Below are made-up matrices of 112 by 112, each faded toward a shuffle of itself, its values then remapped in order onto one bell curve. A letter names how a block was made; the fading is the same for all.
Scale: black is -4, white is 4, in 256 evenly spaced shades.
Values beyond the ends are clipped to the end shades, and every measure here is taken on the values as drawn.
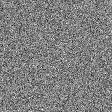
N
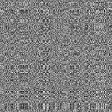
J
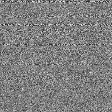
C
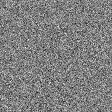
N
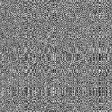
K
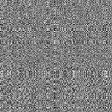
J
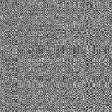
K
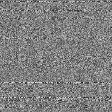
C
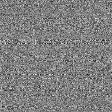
C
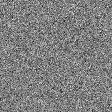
N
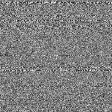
C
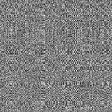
J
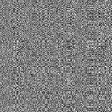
K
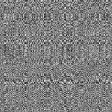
J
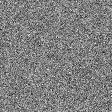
N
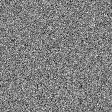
N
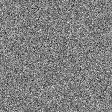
N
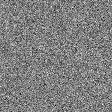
N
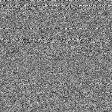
C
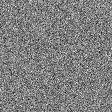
N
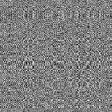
J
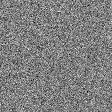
N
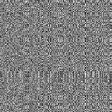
K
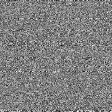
C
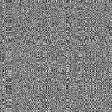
K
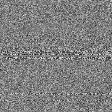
C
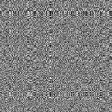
J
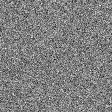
N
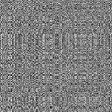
K
